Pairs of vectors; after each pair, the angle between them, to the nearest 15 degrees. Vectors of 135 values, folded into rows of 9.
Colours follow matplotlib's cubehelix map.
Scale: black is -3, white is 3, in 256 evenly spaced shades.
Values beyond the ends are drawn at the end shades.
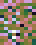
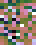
165 degrees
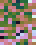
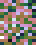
135 degrees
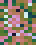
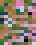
75 degrees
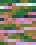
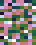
75 degrees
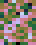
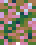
165 degrees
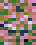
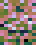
15 degrees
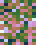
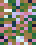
120 degrees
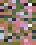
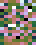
90 degrees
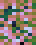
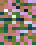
105 degrees
